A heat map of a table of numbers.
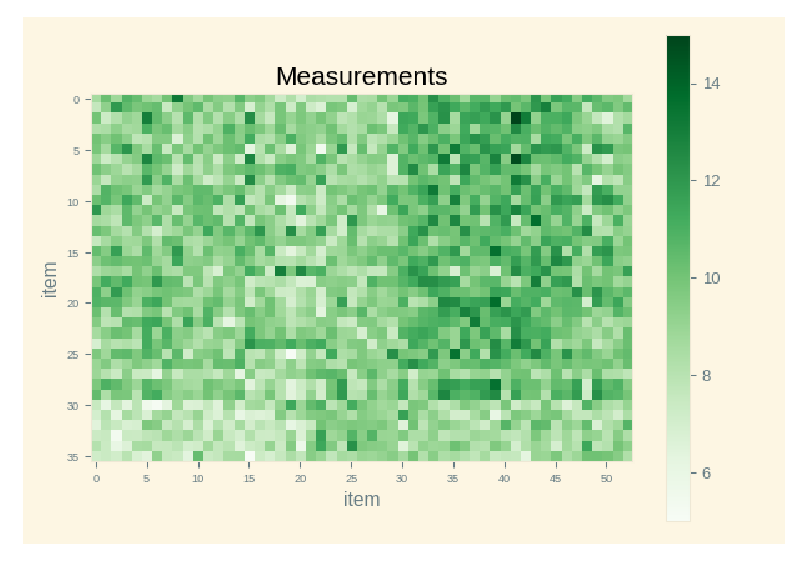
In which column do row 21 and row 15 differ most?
36
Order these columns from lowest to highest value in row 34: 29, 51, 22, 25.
29, 51, 22, 25
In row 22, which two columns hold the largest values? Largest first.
37, 41
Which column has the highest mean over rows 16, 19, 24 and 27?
41
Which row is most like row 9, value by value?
16
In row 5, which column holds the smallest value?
22
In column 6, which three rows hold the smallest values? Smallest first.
30, 27, 13
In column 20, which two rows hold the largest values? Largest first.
17, 11
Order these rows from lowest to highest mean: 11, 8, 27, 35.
35, 27, 8, 11
